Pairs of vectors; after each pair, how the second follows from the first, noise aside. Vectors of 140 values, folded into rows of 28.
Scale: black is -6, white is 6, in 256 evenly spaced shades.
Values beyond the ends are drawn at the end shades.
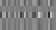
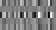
scaled up.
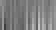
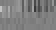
wrapped around, negated, partly zeroed.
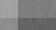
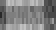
wrapped around, negated, scaled up.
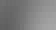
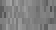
wrapped around, negated, partly zeroed.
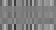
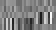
wrapped around, negated, scaled up.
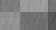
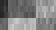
reversed, scaled up.
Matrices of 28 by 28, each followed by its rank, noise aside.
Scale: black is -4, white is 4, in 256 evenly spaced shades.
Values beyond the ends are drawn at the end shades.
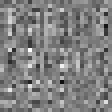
three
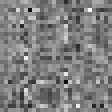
four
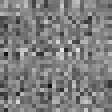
four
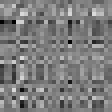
two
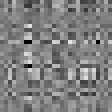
two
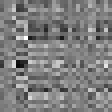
two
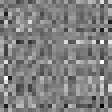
two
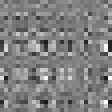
two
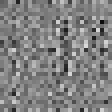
four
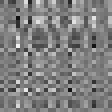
two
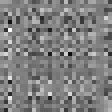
three
